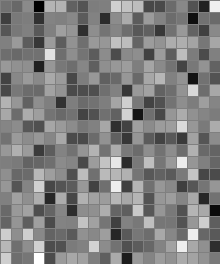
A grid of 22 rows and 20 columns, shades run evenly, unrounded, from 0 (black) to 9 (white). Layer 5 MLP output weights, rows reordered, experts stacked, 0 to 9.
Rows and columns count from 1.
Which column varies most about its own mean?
4
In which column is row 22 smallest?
12
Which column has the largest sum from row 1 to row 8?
5
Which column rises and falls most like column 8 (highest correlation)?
15
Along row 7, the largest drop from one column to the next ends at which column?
18
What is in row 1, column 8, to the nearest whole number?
3
